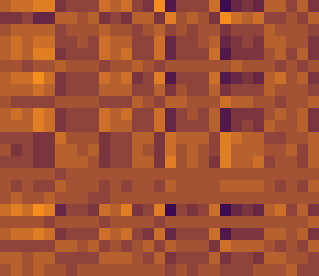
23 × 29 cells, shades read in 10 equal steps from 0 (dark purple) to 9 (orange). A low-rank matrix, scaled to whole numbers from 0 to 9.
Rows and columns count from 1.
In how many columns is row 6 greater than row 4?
13
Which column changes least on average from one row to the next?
27
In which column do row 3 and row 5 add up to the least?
21
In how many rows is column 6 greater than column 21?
12
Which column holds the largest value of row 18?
4
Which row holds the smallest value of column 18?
18
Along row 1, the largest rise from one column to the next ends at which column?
15
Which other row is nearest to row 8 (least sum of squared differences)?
22
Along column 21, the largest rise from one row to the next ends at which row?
2
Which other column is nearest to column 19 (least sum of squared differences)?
8
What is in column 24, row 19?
5
